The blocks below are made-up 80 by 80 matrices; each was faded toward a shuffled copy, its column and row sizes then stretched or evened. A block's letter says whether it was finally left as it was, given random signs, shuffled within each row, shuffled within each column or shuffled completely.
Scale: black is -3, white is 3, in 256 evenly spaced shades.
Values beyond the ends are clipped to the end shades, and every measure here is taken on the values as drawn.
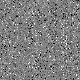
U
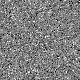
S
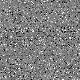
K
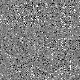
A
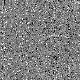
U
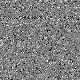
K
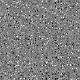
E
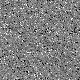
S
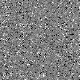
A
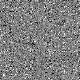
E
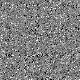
A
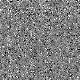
A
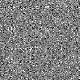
E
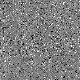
A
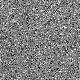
S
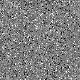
U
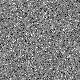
S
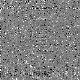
E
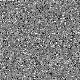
K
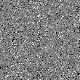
U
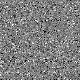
K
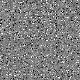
A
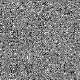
E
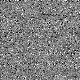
K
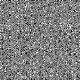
E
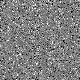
U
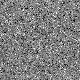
S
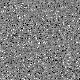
K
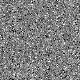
U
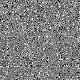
A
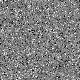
S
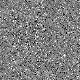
U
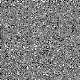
A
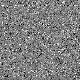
K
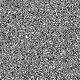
K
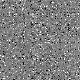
E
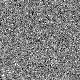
S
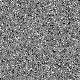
S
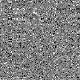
E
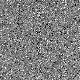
U
